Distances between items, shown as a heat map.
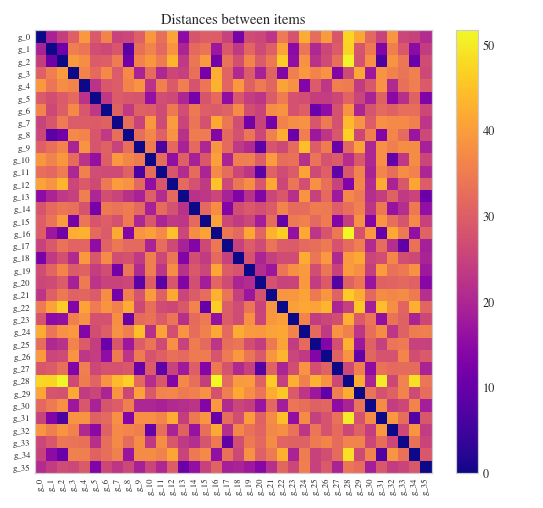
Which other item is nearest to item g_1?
g_8
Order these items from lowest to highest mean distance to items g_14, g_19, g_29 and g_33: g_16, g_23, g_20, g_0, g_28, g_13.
g_13, g_20, g_0, g_23, g_16, g_28
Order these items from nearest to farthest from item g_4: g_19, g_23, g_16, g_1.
g_19, g_1, g_23, g_16
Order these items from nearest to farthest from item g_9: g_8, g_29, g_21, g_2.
g_21, g_8, g_2, g_29
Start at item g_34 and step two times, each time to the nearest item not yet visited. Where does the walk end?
g_2
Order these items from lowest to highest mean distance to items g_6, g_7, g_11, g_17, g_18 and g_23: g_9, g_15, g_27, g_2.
g_27, g_9, g_15, g_2
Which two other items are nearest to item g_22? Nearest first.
g_15, g_3
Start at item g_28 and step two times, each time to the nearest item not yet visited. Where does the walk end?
g_10
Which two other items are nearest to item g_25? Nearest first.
g_6, g_26
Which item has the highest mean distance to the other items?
g_28
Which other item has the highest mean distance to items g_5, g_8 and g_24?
g_22
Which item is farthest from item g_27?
g_24
